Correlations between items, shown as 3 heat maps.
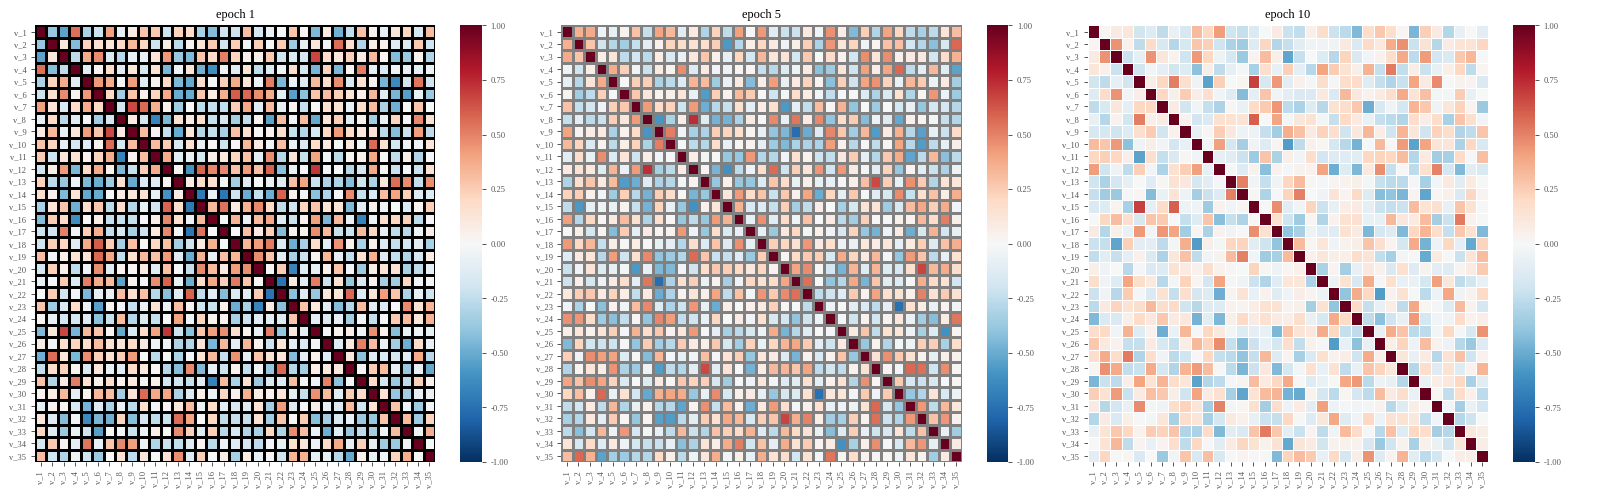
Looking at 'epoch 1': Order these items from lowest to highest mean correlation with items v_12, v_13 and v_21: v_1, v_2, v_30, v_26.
v_26, v_2, v_1, v_30
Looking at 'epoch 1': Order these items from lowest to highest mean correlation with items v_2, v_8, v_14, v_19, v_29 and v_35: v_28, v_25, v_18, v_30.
v_25, v_18, v_28, v_30
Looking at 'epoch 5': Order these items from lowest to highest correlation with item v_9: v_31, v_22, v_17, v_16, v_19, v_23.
v_22, v_19, v_31, v_23, v_17, v_16
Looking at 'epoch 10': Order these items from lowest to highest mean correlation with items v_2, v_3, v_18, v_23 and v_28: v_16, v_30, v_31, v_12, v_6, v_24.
v_31, v_12, v_24, v_30, v_16, v_6
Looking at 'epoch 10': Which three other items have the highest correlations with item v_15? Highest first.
v_5, v_8, v_17
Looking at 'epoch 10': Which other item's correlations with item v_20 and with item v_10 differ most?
v_18
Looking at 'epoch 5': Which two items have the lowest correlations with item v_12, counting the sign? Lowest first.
v_15, v_14
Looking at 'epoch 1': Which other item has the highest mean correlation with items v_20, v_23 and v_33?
v_13
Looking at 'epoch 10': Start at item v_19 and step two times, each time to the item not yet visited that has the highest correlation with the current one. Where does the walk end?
v_13
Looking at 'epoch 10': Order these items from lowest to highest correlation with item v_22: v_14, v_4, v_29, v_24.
v_29, v_14, v_4, v_24
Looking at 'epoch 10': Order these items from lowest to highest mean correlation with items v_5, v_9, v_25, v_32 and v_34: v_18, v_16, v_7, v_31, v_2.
v_16, v_7, v_2, v_18, v_31
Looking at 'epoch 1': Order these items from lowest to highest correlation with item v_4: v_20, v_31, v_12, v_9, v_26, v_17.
v_12, v_20, v_31, v_17, v_9, v_26
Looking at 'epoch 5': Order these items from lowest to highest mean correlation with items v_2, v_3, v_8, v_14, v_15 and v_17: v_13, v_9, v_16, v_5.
v_5, v_13, v_9, v_16
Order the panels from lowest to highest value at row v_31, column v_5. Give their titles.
epoch 1, epoch 5, epoch 10
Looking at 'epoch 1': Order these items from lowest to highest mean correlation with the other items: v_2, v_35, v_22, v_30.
v_22, v_35, v_2, v_30
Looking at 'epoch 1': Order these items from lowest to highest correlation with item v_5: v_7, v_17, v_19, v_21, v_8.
v_8, v_19, v_17, v_7, v_21
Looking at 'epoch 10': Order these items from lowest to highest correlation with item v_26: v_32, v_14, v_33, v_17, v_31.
v_14, v_33, v_17, v_32, v_31
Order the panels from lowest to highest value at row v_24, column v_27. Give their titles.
epoch 10, epoch 1, epoch 5
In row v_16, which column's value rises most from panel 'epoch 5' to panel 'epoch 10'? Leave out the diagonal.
v_11
